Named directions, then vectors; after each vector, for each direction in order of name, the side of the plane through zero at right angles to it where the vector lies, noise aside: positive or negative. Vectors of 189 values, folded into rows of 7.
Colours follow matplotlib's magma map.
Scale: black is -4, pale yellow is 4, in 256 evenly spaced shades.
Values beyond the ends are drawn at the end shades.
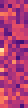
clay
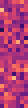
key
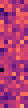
negative, negative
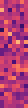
negative, positive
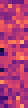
negative, negative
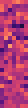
negative, positive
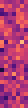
negative, negative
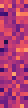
negative, negative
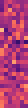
positive, negative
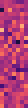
positive, negative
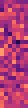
positive, negative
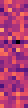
positive, negative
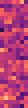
positive, positive
